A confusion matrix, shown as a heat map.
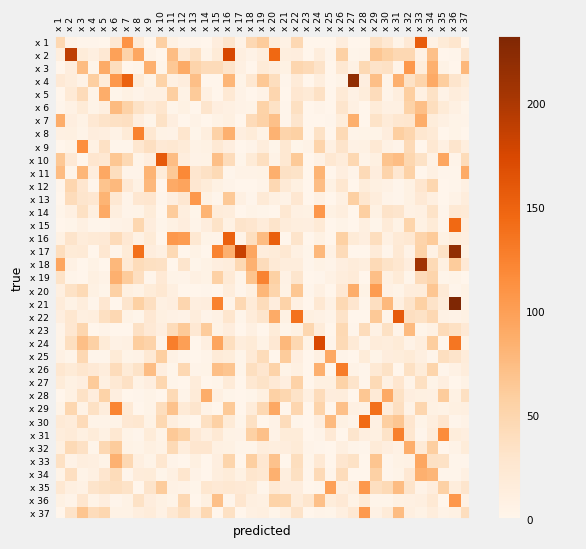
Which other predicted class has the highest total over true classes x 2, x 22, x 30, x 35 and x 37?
x 31
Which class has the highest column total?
x 20
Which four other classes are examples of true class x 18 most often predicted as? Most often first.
x 33, x 1, x 6, x 36
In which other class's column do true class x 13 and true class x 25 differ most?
x 5
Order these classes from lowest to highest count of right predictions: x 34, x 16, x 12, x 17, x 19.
x 34, x 12, x 19, x 16, x 17
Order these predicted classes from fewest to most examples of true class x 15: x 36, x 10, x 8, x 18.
x 10, x 18, x 8, x 36
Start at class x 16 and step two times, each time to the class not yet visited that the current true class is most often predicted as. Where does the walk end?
x 29
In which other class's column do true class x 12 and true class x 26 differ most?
x 11
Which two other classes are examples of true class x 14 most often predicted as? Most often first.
x 24, x 5
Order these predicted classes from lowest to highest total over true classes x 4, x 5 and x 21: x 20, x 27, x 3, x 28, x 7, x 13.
x 28, x 3, x 20, x 13, x 7, x 27
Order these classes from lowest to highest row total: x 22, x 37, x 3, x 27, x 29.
x 27, x 37, x 22, x 29, x 3
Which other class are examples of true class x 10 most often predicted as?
x 35
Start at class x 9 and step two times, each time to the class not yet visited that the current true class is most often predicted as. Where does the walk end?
x 32
